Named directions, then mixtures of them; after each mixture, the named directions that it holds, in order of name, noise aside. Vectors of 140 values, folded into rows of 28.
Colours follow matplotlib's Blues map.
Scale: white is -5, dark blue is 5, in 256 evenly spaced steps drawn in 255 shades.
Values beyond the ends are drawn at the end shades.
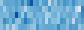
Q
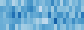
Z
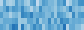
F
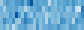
Q.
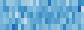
F, Q.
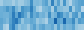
F, Z.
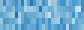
F, Q, Z.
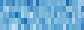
F, Q.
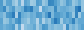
F, Q, Z.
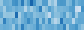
F, Q, Z.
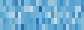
F, Q, Z.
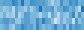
Q, Z.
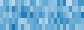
F, Z.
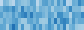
F, Z.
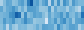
Q, Z.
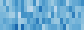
F, Z.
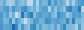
F, Q.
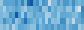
Q.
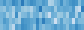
Q, Z.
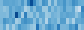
Q.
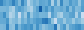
Z.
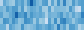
F, Q, Z.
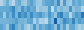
F, Z.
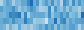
Q, Z.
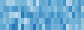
F, Q.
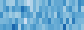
F, Q.
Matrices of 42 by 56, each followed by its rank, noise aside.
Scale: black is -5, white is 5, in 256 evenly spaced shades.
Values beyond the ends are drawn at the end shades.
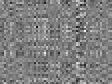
three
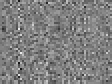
six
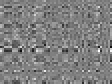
three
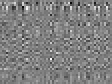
three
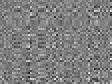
four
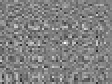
six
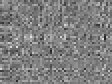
six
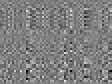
three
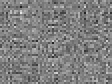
six
